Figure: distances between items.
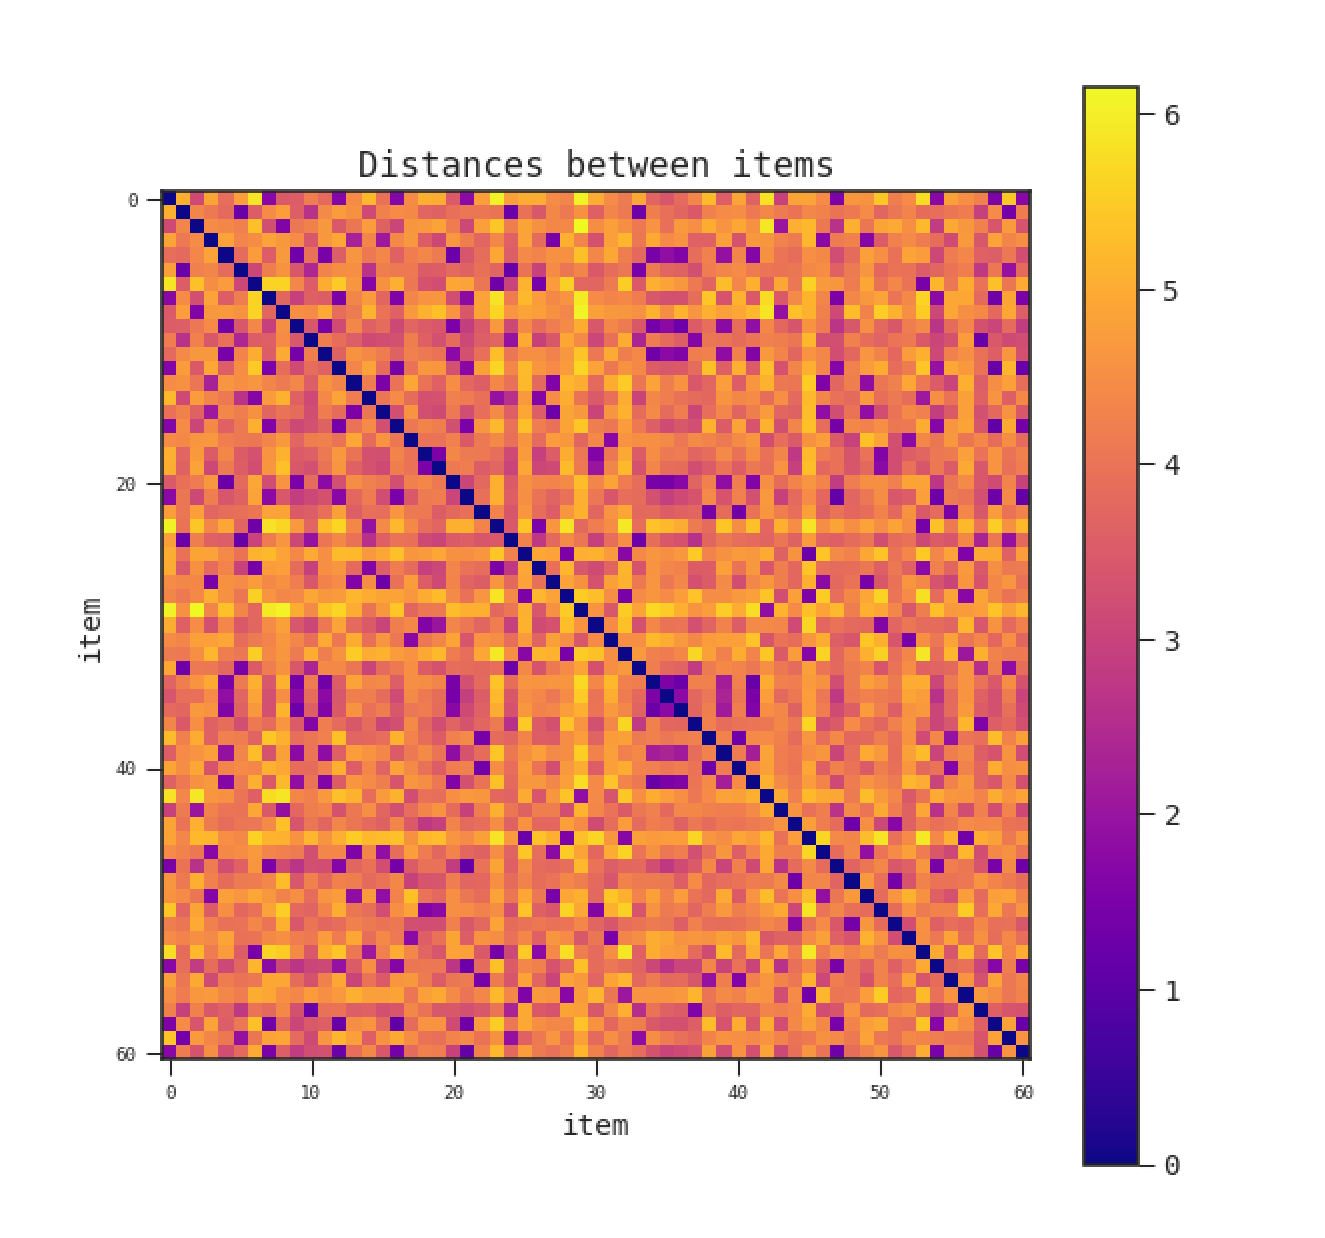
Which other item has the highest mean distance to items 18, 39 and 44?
8
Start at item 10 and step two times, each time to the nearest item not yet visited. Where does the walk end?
37
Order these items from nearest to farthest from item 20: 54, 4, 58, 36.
4, 36, 54, 58
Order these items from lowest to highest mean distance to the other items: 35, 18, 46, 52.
35, 18, 46, 52
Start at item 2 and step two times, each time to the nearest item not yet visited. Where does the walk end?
43
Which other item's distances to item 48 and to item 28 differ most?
44
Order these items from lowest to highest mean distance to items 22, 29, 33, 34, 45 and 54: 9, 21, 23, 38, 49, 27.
9, 21, 38, 27, 49, 23
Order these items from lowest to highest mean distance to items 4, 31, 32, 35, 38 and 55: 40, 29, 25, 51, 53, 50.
40, 51, 25, 53, 50, 29
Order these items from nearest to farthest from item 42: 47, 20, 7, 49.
20, 47, 49, 7
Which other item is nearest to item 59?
1
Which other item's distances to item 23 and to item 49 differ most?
6
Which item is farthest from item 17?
49
